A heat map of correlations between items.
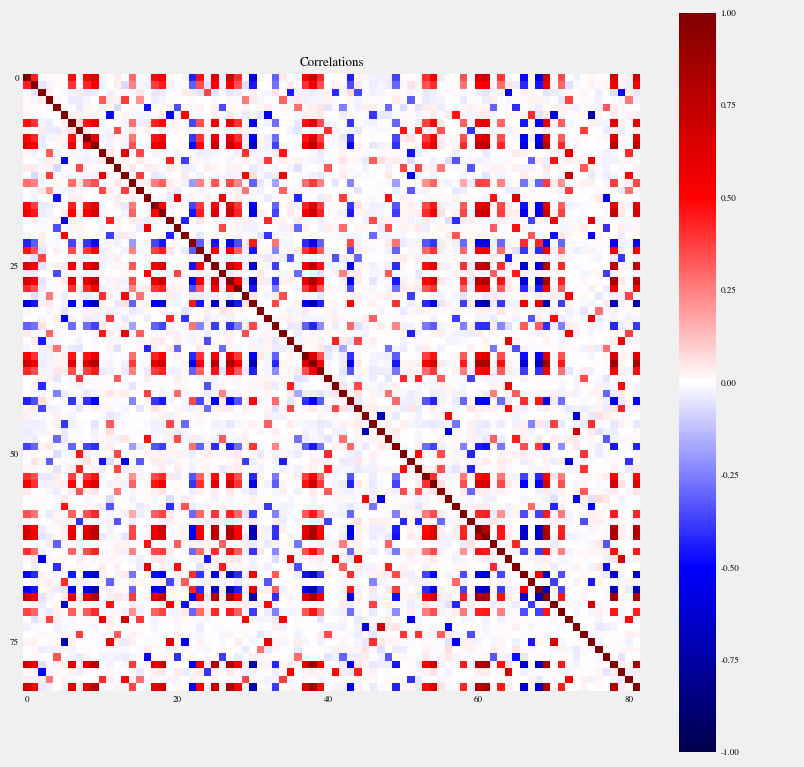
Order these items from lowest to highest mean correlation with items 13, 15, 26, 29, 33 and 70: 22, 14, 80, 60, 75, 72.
60, 14, 22, 75, 80, 72
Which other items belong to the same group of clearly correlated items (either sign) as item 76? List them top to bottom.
31
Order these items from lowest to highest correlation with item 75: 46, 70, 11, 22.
22, 46, 11, 70
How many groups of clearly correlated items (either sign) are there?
8
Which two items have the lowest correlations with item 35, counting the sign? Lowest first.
2, 24
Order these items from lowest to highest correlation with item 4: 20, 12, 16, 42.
16, 20, 42, 12
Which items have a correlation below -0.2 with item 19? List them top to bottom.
5, 21, 57, 67
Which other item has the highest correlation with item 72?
13
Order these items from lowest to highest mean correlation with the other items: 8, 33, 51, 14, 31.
33, 51, 31, 14, 8
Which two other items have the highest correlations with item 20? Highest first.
16, 65
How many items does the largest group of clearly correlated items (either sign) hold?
32
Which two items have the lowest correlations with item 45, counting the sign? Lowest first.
47, 73
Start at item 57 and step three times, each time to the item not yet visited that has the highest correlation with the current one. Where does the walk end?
67
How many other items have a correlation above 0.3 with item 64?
4
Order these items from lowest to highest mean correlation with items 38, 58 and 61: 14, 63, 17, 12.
12, 14, 63, 17
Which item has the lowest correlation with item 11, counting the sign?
5
